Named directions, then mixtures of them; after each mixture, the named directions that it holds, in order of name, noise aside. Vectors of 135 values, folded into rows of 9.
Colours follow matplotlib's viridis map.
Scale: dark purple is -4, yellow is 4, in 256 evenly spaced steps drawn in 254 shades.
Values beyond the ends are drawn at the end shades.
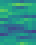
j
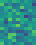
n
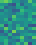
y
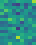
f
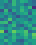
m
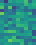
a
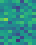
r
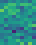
j, m, y.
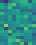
a, y.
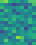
f, y.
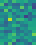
f, m, n.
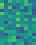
a, n.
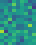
m, y.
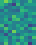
y.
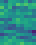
a, j.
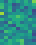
a, f, m.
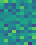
m, n, y.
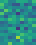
f.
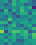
m.
